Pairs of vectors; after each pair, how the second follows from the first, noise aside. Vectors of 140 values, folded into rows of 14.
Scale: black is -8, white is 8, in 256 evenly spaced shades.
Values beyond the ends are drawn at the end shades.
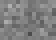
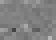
wrapped around, partly zeroed.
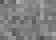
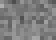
reversed.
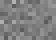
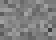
wrapped around, negated.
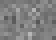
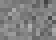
wrapped around, negated.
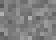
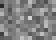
scaled up.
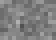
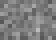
wrapped around.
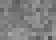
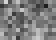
reversed, negated, scaled up.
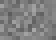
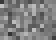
scaled up.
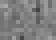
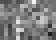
reversed, negated, scaled up.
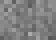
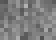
reversed.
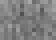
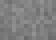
reversed, negated, shrunk.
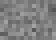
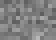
wrapped around, negated.
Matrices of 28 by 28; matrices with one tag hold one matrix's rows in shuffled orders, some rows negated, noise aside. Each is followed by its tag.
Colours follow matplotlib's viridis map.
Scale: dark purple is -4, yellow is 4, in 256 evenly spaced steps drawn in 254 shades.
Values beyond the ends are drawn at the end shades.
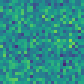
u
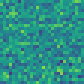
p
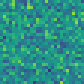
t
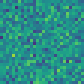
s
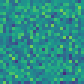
u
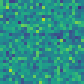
p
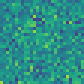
s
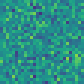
s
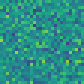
s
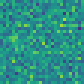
u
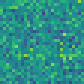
u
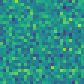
u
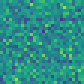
u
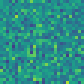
s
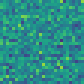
p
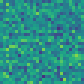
p
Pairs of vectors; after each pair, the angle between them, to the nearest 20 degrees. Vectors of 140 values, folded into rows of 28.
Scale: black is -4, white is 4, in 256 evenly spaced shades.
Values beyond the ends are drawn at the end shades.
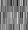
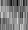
40 degrees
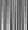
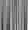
160 degrees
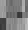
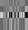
80 degrees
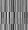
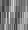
140 degrees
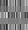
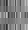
20 degrees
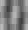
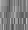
60 degrees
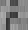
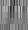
60 degrees
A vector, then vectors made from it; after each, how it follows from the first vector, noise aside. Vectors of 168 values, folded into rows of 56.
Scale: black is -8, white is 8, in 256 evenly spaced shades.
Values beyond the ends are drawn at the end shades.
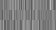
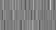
partly zeroed.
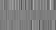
partly zeroed.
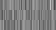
copied.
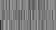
wrapped around, negated.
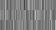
wrapped around, negated.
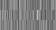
wrapped around.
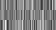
reversed, scaled up.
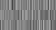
wrapped around, negated.
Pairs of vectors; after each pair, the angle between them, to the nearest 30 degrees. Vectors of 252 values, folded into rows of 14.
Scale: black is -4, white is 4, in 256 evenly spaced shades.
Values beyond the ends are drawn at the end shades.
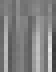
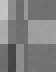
90 degrees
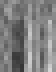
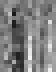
30 degrees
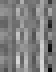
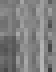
30 degrees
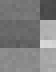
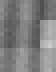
30 degrees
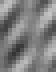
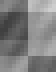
60 degrees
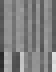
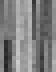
90 degrees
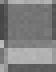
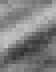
120 degrees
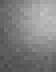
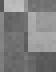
60 degrees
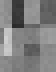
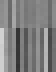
90 degrees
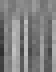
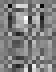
90 degrees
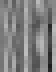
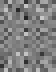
90 degrees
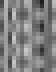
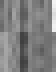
60 degrees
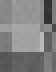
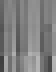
90 degrees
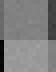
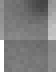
150 degrees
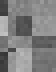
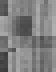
30 degrees
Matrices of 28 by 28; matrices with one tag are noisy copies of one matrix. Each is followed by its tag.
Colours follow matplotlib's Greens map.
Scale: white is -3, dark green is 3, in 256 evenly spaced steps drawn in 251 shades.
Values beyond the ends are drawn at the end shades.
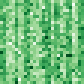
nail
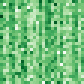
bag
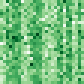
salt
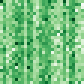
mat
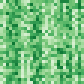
salt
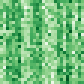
salt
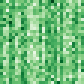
bag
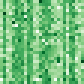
mat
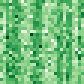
salt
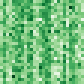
mat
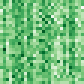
mat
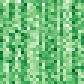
bag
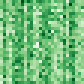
mat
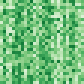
mat
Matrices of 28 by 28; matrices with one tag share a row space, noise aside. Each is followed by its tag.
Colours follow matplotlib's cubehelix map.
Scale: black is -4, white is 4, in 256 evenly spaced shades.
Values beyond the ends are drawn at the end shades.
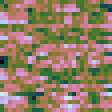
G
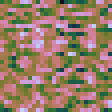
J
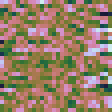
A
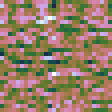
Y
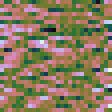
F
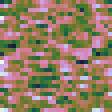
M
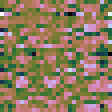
A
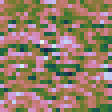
Y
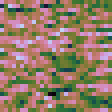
Y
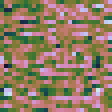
F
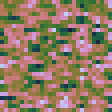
M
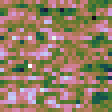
Y
